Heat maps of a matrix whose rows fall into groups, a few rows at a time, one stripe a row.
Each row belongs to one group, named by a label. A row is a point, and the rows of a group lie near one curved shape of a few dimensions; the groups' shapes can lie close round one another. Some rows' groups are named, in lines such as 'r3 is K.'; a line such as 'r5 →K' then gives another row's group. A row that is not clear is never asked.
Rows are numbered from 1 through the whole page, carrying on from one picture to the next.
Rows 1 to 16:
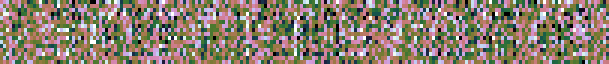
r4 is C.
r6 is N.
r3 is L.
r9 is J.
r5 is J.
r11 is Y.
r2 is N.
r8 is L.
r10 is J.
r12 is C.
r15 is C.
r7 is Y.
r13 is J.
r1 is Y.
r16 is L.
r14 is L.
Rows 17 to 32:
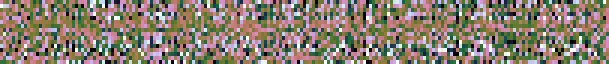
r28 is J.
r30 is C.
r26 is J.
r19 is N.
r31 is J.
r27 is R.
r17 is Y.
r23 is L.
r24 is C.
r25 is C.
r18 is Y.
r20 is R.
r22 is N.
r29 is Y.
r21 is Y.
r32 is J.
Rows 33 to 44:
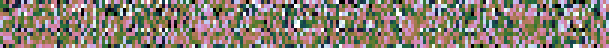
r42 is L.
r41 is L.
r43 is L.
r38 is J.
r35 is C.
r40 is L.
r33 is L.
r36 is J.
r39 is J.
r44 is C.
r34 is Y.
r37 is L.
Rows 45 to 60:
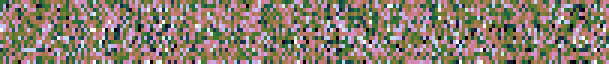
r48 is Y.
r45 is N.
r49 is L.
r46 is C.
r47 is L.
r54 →L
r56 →J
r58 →J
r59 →C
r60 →R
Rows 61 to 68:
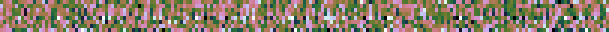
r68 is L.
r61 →Y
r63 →J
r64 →J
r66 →J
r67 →Y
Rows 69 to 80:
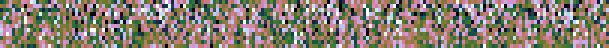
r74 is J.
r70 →J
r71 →L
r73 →C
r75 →Y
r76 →Y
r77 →L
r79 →L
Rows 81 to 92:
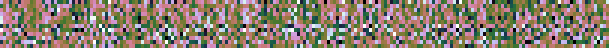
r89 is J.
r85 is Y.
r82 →L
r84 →Y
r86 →Y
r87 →N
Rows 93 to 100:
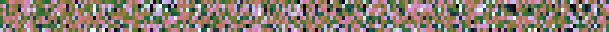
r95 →R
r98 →C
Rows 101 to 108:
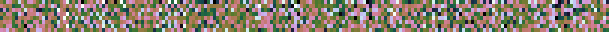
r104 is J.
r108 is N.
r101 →J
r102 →Y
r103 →C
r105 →Y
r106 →L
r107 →J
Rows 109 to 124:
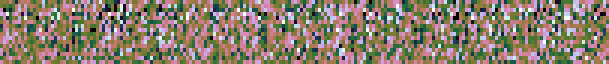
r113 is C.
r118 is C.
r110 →J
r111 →C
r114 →J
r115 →Y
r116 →Y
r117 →N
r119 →Y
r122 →C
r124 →Y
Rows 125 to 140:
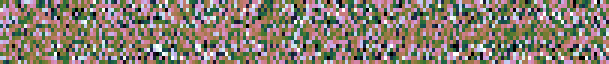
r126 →L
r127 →Y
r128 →Y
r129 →N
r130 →L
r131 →C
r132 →J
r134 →N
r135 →Y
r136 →N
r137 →R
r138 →N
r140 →C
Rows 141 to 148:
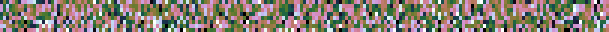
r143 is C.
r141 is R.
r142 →C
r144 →N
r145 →C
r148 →J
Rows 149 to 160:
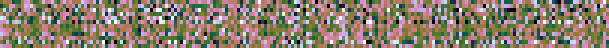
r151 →R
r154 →Y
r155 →J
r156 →Y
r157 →Y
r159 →J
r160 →L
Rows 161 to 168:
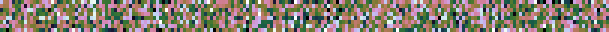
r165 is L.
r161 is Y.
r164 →N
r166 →C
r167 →Y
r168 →C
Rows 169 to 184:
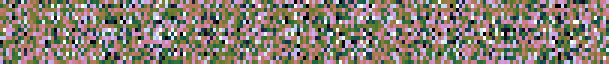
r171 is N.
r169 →L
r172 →J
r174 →J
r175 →L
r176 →C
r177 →J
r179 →Y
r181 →J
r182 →J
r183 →Y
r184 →C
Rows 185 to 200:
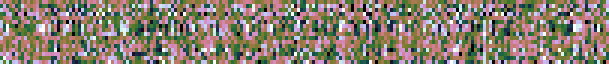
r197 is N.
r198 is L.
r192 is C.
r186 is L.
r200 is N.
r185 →J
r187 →J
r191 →C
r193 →C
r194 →J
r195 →N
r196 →C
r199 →C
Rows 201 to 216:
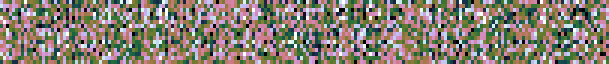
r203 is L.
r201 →J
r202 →Y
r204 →R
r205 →J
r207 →C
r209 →L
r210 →L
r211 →N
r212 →L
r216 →Y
